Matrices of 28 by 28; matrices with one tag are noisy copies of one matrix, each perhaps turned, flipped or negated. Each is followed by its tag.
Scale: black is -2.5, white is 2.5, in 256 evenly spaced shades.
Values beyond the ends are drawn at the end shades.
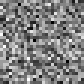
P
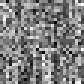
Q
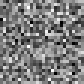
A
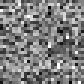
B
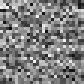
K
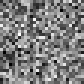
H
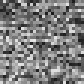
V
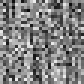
Q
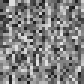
K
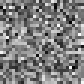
B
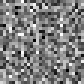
P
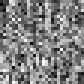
K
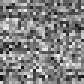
Q
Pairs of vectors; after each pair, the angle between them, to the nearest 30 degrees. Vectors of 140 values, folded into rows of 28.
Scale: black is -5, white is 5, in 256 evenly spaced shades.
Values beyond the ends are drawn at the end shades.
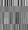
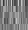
150 degrees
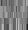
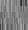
90 degrees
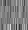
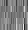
120 degrees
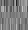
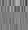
120 degrees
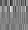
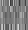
60 degrees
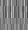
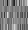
90 degrees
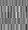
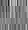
120 degrees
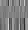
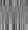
120 degrees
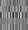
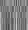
120 degrees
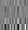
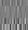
150 degrees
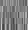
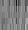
90 degrees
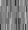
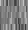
30 degrees
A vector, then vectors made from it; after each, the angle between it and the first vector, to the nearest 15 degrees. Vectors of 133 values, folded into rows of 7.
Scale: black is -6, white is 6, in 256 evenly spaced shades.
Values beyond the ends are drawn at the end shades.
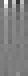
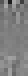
75 degrees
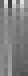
45 degrees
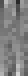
60 degrees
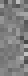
105 degrees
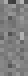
75 degrees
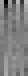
150 degrees
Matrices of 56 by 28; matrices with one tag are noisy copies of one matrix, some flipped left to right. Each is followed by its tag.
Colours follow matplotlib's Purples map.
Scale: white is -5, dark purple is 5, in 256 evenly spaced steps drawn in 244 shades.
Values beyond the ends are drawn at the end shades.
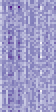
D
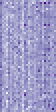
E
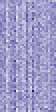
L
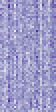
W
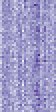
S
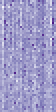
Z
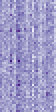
S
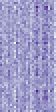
D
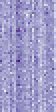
S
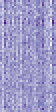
Z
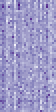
W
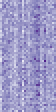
S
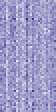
L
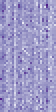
W
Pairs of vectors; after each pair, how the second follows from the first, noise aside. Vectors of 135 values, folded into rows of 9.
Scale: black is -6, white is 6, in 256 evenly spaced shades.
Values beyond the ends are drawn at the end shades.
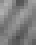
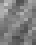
copied.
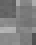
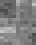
copied.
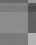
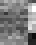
negated, scaled up.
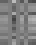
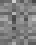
copied.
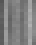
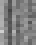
wrapped around.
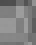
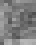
reversed, negated.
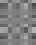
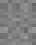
shrunk.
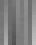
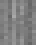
wrapped around, shrunk.
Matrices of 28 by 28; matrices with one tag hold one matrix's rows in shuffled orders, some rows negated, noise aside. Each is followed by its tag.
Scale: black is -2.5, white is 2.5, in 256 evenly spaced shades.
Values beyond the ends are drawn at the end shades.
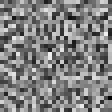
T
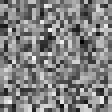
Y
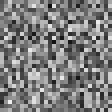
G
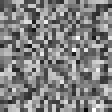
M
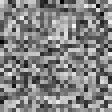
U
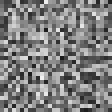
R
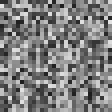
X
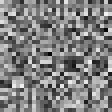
T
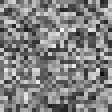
U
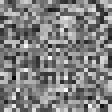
U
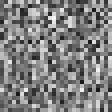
G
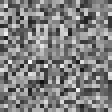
R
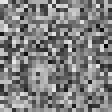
X
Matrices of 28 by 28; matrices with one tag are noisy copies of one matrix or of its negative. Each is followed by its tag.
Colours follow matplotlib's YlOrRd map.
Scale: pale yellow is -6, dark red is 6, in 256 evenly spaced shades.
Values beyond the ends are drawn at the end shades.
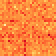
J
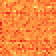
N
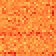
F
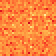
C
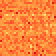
C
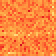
F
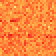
J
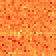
F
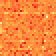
N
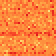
F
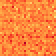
J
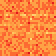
C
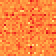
C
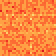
C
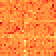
J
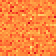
C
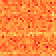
F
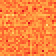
C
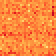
F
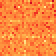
J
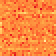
N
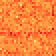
F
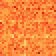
J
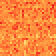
J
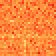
J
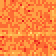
F
